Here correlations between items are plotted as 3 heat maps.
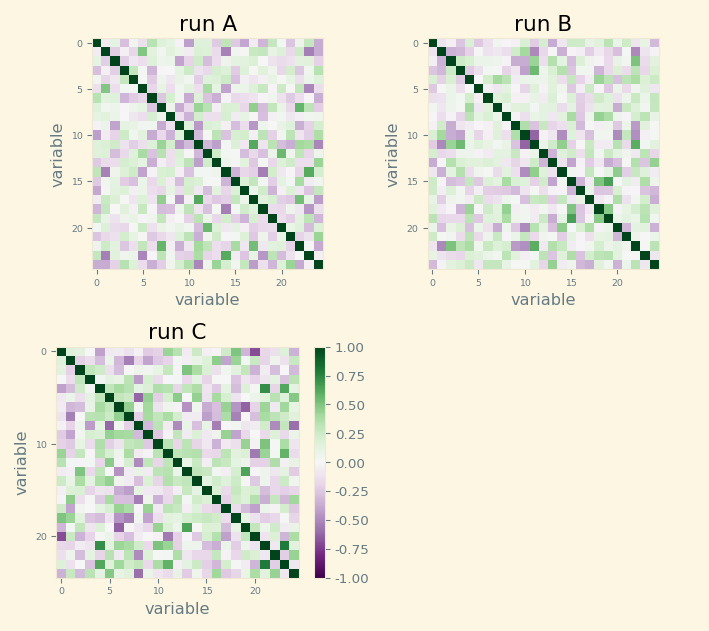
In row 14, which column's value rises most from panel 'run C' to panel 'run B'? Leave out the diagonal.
20
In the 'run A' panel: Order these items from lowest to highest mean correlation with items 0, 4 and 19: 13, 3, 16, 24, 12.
16, 24, 13, 3, 12
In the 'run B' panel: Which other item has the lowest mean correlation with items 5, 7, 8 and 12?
16
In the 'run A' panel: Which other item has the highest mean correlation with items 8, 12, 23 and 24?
14
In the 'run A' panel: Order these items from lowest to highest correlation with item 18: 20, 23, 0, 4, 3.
23, 0, 20, 4, 3
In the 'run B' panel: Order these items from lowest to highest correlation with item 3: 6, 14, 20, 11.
6, 20, 14, 11
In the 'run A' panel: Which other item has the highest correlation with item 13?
24
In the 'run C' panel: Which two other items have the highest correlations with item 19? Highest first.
13, 10
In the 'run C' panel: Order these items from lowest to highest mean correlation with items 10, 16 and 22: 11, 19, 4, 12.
4, 11, 12, 19
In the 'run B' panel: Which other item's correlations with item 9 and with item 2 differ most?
22
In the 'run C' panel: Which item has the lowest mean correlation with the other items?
8
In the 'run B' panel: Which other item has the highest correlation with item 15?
19
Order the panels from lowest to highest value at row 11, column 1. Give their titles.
run B, run C, run A
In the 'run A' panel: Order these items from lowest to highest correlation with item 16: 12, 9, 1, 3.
12, 9, 1, 3
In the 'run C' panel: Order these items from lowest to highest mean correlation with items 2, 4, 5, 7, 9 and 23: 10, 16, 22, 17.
16, 22, 10, 17
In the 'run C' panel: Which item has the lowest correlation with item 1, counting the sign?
7
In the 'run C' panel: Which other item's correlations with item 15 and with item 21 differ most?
23
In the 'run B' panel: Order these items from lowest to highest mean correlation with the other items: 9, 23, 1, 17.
1, 9, 17, 23
